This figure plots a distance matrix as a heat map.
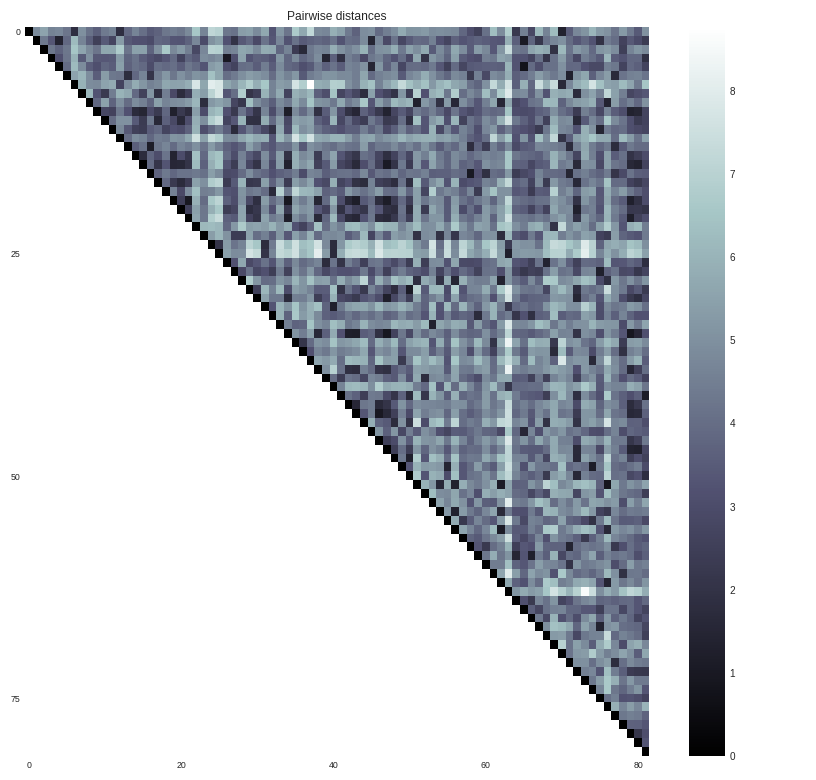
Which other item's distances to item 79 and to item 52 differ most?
38
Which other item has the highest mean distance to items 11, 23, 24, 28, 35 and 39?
6
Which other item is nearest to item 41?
81
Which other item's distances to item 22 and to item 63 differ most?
69
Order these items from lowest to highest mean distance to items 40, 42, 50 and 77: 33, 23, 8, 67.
67, 23, 8, 33
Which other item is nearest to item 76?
51
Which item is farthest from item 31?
73
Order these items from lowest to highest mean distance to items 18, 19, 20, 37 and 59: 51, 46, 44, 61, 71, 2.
44, 46, 71, 61, 2, 51
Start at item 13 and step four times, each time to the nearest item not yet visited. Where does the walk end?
5
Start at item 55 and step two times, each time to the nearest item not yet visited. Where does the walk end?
74
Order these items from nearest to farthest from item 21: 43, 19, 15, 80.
19, 43, 15, 80
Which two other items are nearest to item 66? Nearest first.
59, 32
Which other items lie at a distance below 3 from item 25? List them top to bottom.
24, 31, 40, 63
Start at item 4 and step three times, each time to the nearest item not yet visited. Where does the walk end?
45
